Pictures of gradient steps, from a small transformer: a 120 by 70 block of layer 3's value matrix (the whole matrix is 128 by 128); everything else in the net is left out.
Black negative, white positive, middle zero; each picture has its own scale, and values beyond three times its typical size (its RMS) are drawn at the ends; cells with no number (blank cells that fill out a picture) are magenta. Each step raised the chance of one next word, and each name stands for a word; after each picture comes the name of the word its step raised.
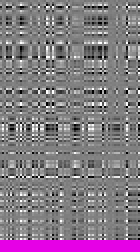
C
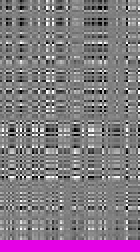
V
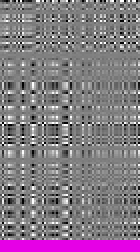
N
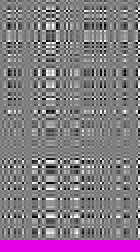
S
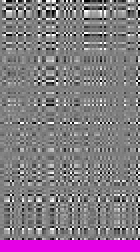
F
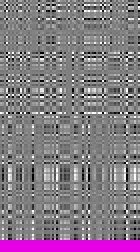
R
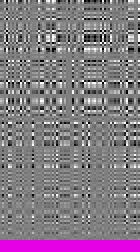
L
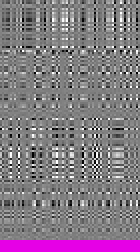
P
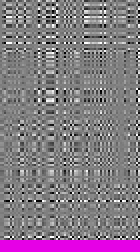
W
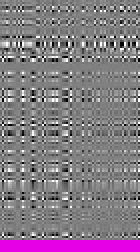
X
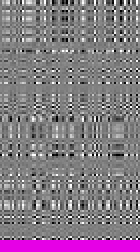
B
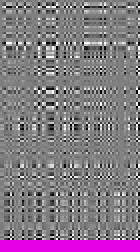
C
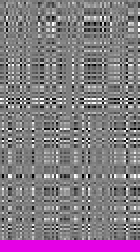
B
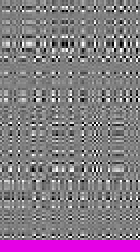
X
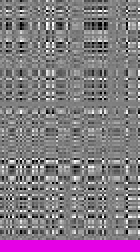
S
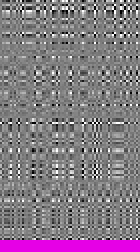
F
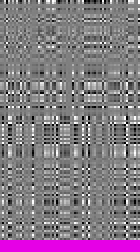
N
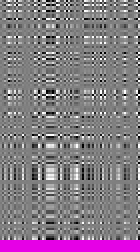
R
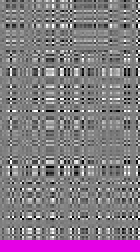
S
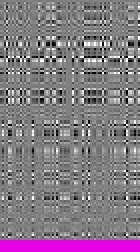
X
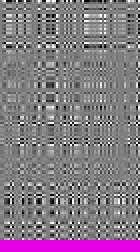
N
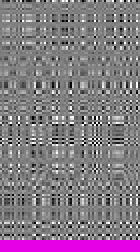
N
